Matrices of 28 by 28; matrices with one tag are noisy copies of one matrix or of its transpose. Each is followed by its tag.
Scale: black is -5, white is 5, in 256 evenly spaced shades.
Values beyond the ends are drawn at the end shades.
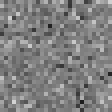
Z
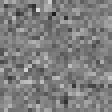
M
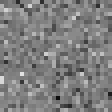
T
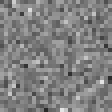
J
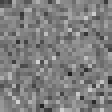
J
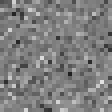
J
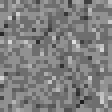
Z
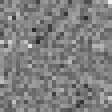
Z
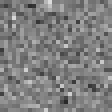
M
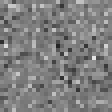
T
